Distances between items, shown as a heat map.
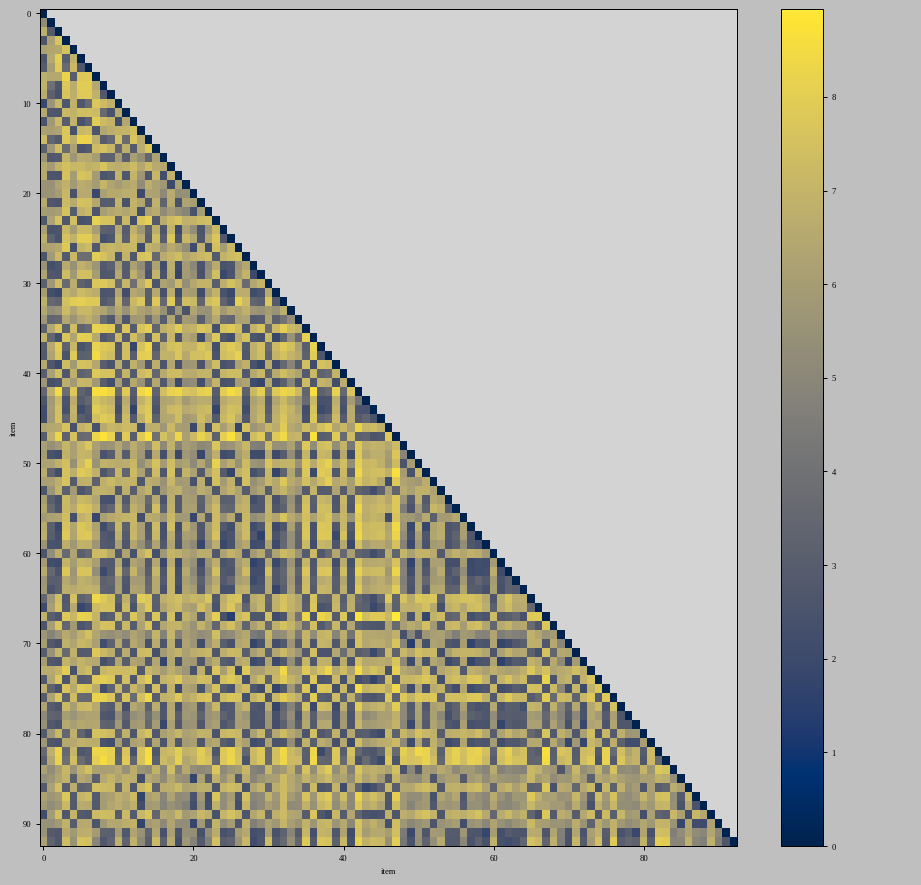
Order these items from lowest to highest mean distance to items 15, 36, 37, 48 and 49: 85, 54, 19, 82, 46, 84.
54, 84, 82, 85, 19, 46
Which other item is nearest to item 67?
25
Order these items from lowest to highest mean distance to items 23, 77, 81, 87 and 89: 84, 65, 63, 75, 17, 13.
63, 75, 65, 13, 84, 17
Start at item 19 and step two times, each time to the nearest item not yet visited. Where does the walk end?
33
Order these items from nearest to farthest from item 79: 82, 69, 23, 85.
69, 85, 23, 82
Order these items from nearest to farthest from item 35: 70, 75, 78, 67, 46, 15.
15, 78, 70, 46, 75, 67
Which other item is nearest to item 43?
86
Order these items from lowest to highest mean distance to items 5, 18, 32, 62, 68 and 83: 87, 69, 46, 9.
9, 69, 87, 46
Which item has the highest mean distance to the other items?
17
